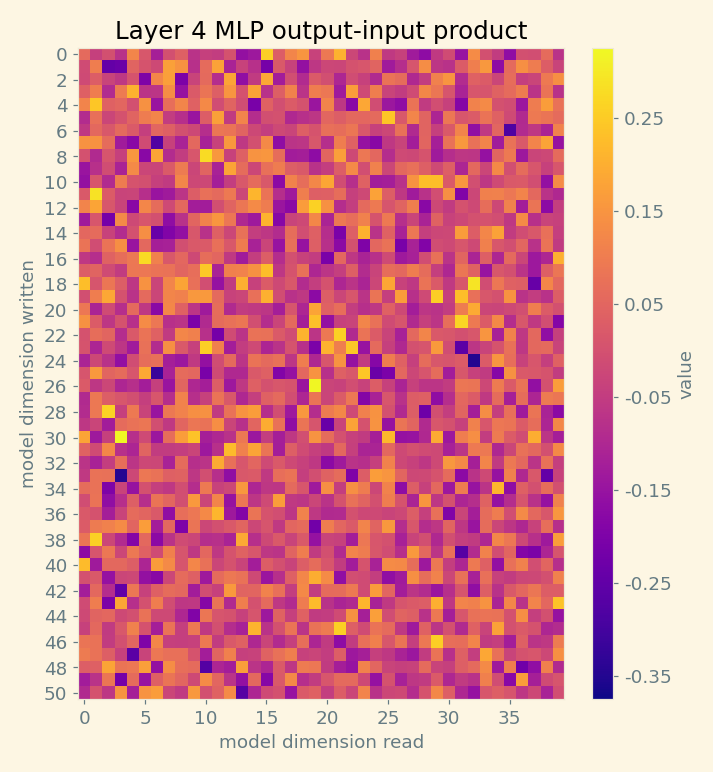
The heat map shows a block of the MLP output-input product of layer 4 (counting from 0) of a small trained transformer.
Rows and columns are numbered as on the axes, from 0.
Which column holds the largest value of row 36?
11
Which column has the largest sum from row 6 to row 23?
15
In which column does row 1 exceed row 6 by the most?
35
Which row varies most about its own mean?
30
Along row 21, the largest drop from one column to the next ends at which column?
20
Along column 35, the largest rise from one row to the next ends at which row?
7
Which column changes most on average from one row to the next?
6
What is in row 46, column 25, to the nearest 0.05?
0
